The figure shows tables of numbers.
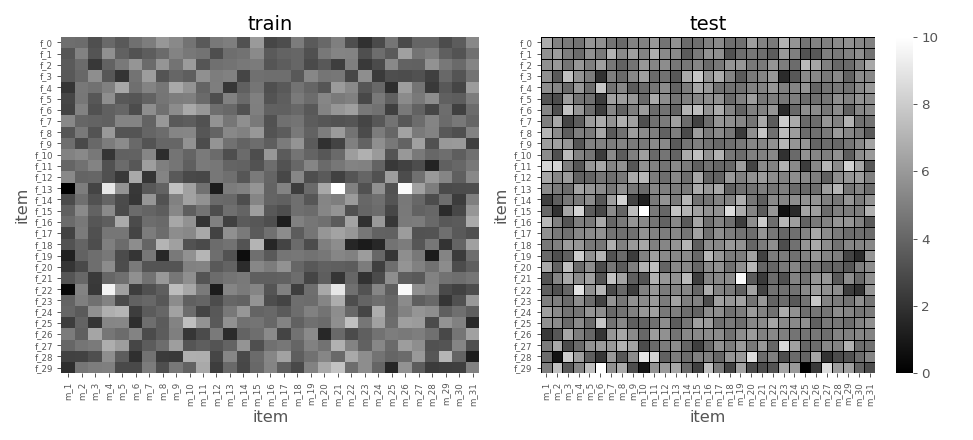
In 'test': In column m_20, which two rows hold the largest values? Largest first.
f_28, f_20
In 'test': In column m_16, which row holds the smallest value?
f_23
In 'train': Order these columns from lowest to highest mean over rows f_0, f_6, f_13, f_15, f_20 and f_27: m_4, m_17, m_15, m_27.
m_17, m_27, m_15, m_4
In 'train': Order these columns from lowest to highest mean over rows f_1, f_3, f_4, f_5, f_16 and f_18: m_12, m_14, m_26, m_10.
m_14, m_12, m_10, m_26
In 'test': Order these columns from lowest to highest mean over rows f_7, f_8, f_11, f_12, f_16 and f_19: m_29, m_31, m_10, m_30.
m_31, m_30, m_10, m_29
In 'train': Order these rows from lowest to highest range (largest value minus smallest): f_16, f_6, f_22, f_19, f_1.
f_1, f_6, f_16, f_19, f_22
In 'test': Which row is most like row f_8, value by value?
f_16
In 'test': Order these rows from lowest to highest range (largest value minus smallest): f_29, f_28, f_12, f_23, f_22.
f_12, f_23, f_22, f_28, f_29
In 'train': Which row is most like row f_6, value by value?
f_14
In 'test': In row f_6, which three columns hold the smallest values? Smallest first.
m_23, m_6, m_2
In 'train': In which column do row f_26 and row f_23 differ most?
m_20
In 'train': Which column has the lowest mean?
m_1
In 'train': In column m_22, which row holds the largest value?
f_25
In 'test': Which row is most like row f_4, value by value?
f_25
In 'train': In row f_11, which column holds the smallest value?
m_28
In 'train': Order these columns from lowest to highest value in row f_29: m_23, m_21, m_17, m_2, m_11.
m_17, m_2, m_23, m_11, m_21
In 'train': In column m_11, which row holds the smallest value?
f_16
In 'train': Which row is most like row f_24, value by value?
f_27
